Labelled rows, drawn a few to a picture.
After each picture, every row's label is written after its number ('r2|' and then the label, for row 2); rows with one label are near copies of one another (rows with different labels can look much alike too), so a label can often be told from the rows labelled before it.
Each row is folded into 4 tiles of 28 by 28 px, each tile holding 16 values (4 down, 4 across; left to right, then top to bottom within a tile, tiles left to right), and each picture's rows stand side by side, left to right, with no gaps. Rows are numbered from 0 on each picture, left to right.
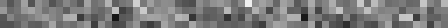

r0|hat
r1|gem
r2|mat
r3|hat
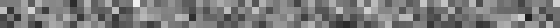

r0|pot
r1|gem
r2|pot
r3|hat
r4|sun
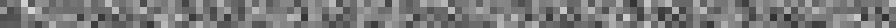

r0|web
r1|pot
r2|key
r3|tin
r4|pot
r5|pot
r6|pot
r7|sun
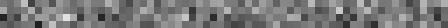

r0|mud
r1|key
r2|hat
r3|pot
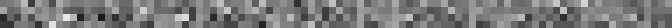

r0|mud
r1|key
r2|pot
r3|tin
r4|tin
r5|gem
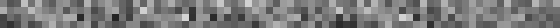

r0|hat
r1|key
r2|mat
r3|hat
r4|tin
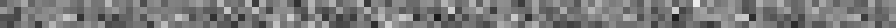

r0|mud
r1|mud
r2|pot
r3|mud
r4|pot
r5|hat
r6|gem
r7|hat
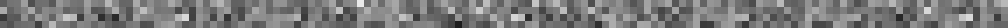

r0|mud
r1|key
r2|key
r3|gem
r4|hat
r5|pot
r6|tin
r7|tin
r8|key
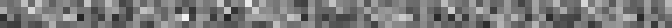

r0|hat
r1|key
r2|gem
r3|mud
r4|pot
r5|mat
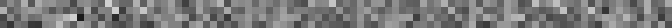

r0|sun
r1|pot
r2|tin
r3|tin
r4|tin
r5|pot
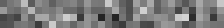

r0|mud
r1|key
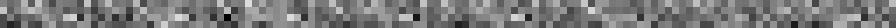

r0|hat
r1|mud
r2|gem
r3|hat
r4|hat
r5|web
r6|mat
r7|sun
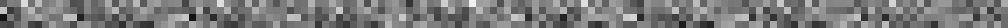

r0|gem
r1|sun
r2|hat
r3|pot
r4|mat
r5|gem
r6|sun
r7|sun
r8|sun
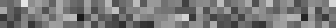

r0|mat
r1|sun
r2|sun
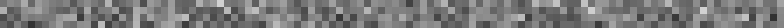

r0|sun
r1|tin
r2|pot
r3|pot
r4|tin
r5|web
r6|key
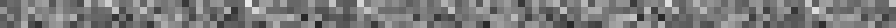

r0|tin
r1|pot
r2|web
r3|web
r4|pot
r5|sun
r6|mat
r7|web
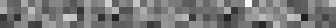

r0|key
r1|gem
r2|gem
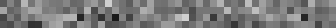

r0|sun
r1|key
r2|hat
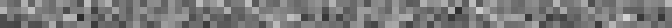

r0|hat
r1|tin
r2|mud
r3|tin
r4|web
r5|mud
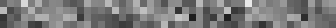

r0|gem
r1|hat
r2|gem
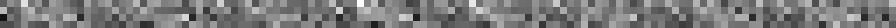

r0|gem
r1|sun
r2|web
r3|gem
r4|web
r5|tin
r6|hat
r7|mud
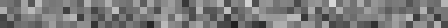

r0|hat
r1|pot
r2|sun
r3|sun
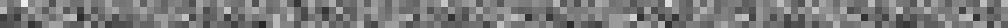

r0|mat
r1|hat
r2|pot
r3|tin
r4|mud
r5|sun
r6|key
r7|hat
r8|hat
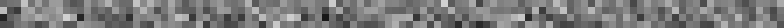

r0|gem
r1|mat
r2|mud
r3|sun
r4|sun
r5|pot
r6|pot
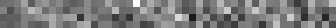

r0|web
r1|mat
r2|pot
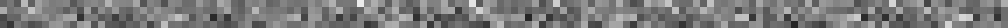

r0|sun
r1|mud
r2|key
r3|mat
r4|web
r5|tin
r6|hat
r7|sun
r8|mud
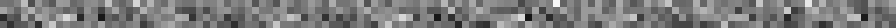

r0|mud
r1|mat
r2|mud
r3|mud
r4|sun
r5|tin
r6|hat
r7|gem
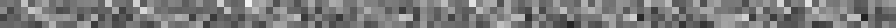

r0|web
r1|web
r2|mat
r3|key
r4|mat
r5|hat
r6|sun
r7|gem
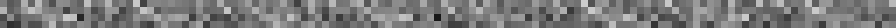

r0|hat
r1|web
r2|pot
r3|mud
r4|hat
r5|web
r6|tin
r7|web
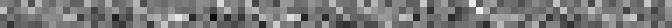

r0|hat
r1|mud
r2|mud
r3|hat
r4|web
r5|hat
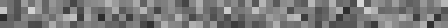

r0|key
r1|pot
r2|hat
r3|web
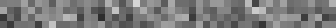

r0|mud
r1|mat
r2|web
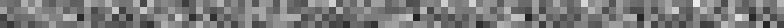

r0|hat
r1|pot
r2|tin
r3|sun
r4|mat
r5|mat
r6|mat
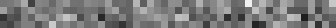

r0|mud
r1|hat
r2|mat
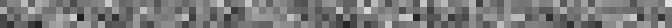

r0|sun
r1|key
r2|gem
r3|hat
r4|mud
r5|sun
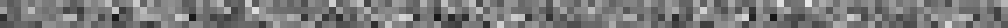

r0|key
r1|gem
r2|web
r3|mud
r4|mud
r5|hat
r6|key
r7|mat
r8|mud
